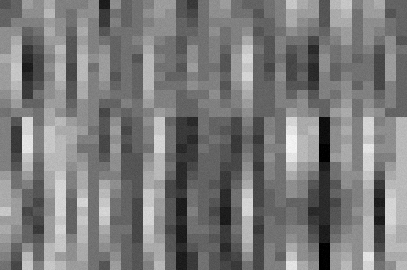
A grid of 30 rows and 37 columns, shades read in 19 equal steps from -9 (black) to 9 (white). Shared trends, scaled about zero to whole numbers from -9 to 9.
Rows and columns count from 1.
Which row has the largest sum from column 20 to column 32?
1
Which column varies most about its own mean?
3
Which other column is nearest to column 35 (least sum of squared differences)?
4
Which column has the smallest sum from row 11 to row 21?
30
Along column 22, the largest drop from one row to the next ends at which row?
14
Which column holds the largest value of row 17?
27
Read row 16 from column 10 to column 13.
-4 1 -3 -2
